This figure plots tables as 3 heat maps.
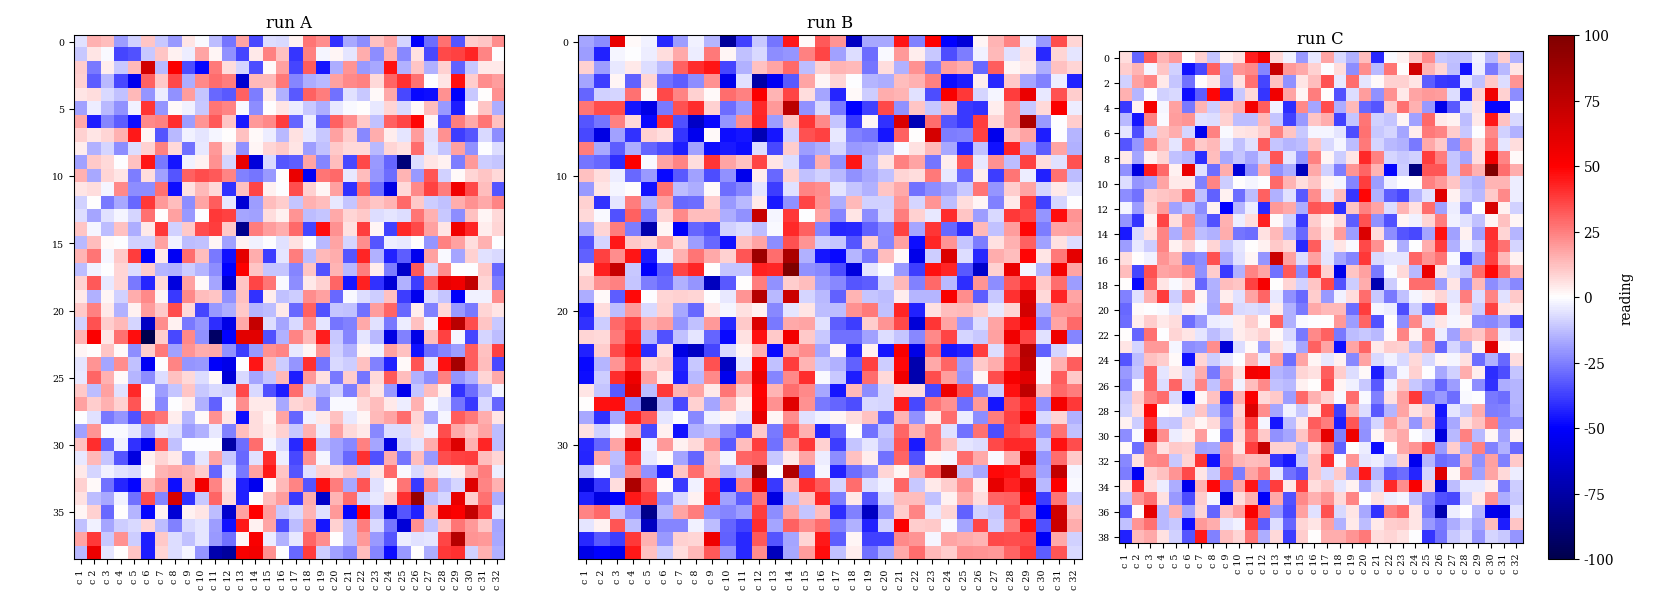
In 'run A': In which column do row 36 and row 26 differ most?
c 29
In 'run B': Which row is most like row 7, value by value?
3
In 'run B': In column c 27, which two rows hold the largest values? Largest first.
33, 32
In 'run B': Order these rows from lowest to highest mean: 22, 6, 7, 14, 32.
7, 14, 6, 22, 32
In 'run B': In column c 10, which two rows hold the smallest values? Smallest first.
0, 24
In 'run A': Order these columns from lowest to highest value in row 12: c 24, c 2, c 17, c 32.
c 17, c 2, c 24, c 32
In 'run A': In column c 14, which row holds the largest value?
21
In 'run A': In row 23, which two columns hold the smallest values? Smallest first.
c 26, c 13
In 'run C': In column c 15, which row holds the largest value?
34
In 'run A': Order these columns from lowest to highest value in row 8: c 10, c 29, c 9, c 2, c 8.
c 9, c 2, c 10, c 8, c 29
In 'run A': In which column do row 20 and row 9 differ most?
c 8
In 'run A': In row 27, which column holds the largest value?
c 5
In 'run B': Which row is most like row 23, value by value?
6
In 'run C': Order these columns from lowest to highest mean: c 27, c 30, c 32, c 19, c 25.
c 27, c 32, c 19, c 25, c 30
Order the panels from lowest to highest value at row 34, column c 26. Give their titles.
run C, run B, run A
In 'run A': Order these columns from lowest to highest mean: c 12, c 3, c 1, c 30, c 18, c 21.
c 12, c 21, c 3, c 1, c 18, c 30
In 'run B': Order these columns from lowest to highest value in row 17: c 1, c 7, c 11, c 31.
c 11, c 1, c 7, c 31
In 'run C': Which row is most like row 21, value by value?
24
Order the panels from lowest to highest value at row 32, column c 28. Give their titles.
run A, run C, run B
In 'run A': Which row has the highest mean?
14
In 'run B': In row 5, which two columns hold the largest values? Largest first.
c 14, c 31
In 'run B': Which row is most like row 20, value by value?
31
